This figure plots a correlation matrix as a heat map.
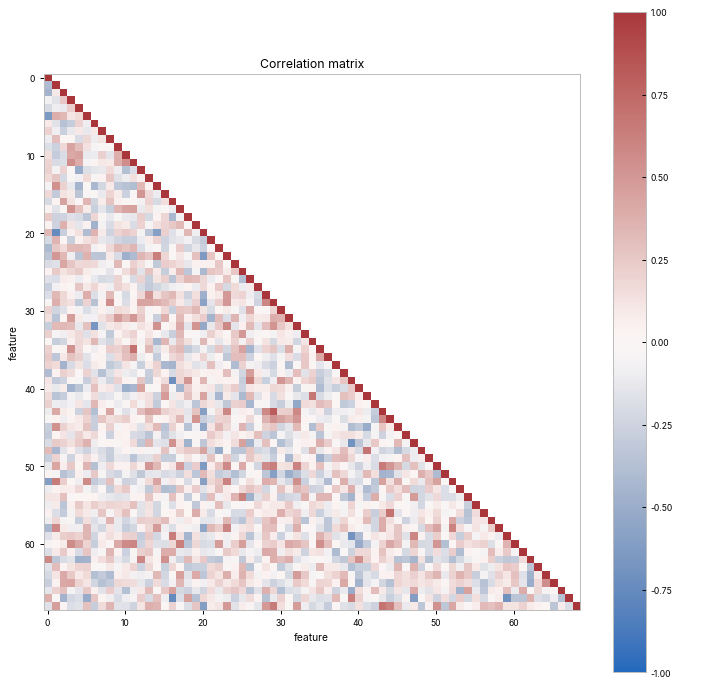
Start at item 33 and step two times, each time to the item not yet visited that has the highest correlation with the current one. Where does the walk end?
54
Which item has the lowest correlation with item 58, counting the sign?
20
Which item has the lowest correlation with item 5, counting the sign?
0
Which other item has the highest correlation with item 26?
39
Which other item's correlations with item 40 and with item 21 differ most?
62
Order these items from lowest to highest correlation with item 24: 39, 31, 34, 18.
18, 39, 34, 31
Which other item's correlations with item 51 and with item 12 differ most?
29
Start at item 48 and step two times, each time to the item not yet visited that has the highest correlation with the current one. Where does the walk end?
34
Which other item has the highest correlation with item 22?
60
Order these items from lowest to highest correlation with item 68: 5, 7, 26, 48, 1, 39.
48, 39, 26, 7, 5, 1
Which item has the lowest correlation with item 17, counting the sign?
40
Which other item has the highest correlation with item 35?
11
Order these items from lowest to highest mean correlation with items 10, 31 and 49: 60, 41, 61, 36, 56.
61, 41, 36, 56, 60
